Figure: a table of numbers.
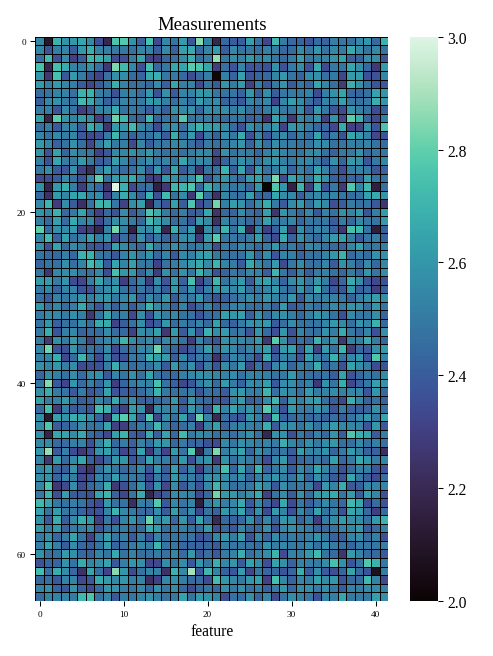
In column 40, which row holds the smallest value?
62
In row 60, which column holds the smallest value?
36
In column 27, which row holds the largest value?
43
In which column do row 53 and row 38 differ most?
21
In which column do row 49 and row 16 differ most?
7
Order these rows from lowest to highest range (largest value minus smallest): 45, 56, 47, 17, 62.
47, 45, 56, 62, 17
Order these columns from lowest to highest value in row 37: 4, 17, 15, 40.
4, 17, 15, 40
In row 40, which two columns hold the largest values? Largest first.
1, 14
